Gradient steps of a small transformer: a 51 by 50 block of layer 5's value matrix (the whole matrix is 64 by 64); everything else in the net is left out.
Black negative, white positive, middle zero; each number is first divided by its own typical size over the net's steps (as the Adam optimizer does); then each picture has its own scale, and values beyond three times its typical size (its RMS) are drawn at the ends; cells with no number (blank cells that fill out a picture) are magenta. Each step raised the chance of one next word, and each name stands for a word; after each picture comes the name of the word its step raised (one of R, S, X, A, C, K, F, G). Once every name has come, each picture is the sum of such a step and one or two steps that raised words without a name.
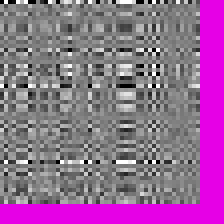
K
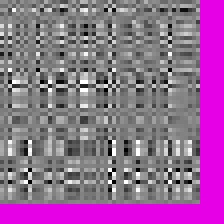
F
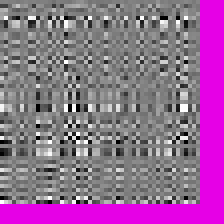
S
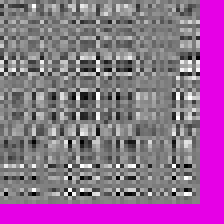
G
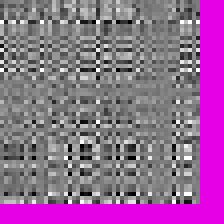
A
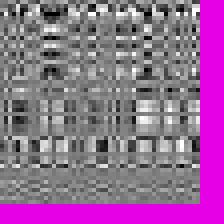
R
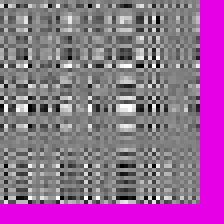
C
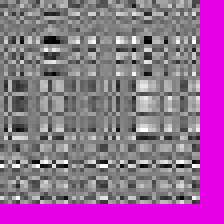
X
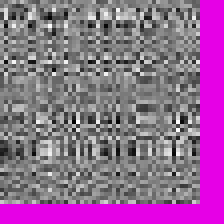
S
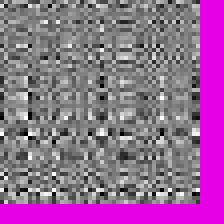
G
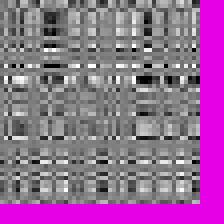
C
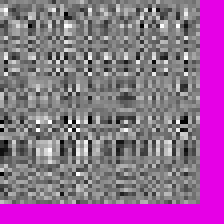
G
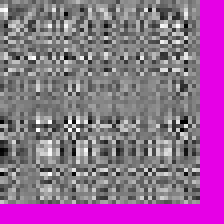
F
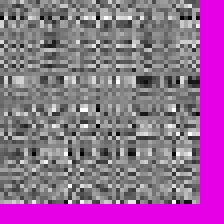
S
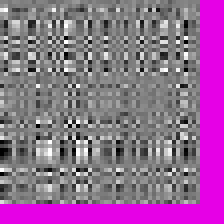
F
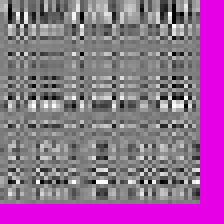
R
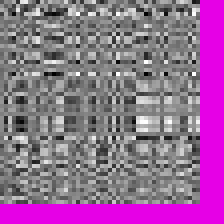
X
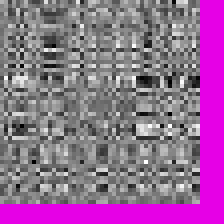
K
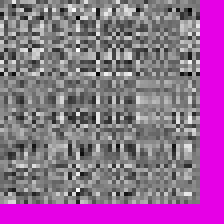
G
